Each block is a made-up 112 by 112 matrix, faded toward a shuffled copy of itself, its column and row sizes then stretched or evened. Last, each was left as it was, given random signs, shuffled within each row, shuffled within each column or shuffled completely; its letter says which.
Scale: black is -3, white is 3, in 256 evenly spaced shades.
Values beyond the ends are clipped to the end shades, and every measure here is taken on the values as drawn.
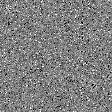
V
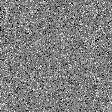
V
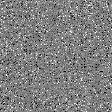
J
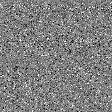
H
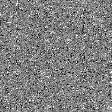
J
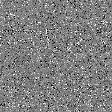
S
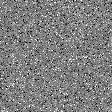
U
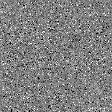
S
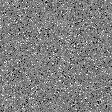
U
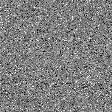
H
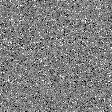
H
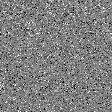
H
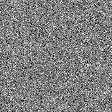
V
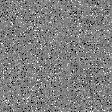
J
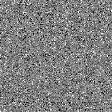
J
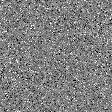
U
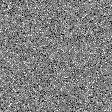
U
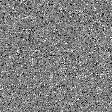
H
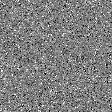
V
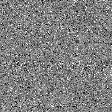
S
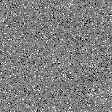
J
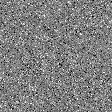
U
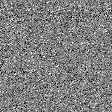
H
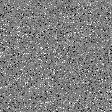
H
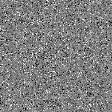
S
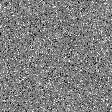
U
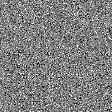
S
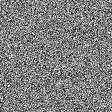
U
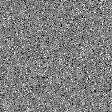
J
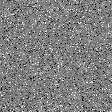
H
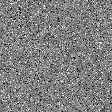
V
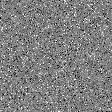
U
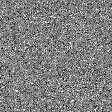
H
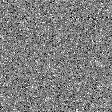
H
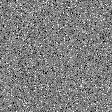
U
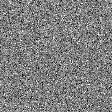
V
